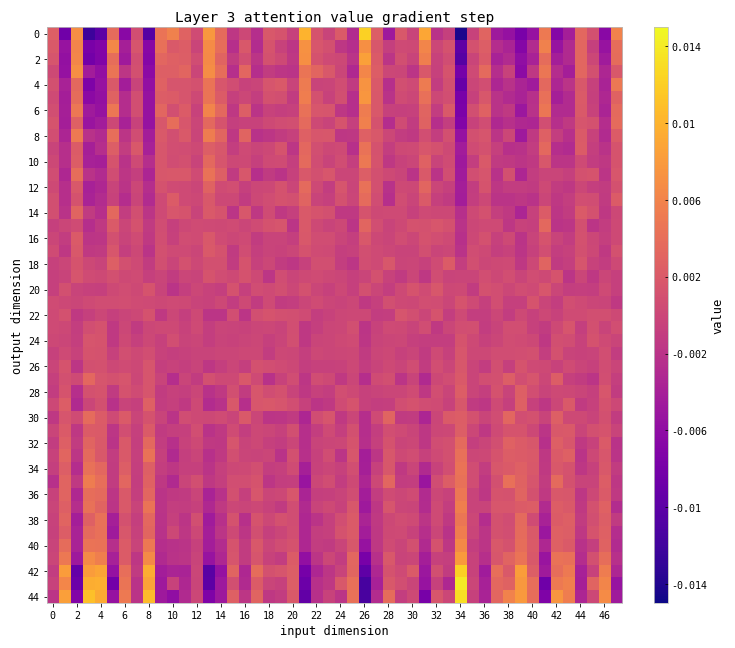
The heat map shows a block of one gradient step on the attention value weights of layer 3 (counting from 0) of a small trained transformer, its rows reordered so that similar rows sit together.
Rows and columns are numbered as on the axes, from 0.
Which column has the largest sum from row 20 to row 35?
34
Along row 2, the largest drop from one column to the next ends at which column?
3
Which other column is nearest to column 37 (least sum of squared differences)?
40
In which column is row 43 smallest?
26
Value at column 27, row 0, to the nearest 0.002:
0.002
